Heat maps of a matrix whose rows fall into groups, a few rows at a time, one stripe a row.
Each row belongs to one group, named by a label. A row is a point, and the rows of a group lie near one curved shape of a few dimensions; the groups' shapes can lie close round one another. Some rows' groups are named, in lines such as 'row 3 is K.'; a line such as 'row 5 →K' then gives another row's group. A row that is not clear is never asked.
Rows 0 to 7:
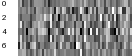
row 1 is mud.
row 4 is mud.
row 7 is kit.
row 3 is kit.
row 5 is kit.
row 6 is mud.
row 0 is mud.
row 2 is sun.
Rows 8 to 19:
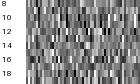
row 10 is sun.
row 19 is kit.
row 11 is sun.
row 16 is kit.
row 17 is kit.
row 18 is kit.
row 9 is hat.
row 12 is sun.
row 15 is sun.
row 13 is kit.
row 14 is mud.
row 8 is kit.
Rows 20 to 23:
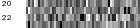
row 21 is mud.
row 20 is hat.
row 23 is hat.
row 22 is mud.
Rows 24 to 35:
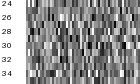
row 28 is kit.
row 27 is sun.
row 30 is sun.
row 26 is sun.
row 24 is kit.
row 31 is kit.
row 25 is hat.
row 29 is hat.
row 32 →sun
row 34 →mud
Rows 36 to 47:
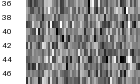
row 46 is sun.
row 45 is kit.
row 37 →sun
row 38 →sun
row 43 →sun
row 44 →sun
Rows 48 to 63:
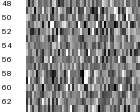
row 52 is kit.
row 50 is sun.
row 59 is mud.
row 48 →hat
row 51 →sun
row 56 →sun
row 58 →mud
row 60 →sun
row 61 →sun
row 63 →mud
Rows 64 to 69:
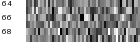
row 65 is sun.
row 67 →sun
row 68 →sun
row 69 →sun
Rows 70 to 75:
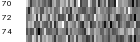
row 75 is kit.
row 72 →kit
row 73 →kit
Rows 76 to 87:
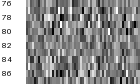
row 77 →kit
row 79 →sun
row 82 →sun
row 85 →kit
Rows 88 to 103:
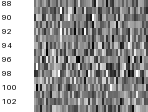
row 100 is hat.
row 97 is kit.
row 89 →kit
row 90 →mud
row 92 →kit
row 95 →hat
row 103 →sun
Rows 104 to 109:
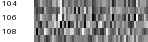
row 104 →sun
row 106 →sun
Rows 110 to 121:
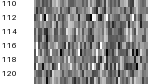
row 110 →sun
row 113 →sun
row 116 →kit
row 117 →mud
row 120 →sun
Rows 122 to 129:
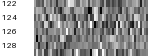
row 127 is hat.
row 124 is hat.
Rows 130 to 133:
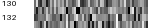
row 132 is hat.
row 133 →sun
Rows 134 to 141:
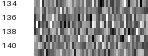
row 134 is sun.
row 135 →kit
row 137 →mud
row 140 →kit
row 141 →kit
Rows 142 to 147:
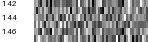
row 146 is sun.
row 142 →sun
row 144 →kit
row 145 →kit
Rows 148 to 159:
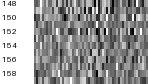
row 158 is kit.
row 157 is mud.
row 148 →sun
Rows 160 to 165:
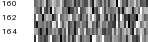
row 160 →hat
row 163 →sun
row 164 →sun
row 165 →mud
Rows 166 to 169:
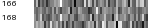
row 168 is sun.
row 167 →mud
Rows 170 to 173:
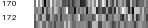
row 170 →kit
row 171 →sun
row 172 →mud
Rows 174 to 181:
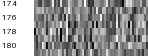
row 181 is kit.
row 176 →kit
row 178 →hat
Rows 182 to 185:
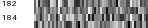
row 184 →sun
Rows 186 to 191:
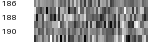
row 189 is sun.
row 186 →kit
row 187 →sun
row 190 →kit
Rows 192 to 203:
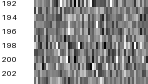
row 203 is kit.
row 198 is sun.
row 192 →kit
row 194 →sun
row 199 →sun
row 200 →sun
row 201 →mud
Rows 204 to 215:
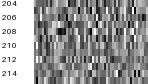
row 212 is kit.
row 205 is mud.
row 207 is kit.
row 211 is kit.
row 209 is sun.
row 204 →sun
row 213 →kit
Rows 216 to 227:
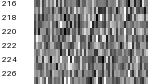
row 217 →sun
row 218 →mud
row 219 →kit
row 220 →mud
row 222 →mud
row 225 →sun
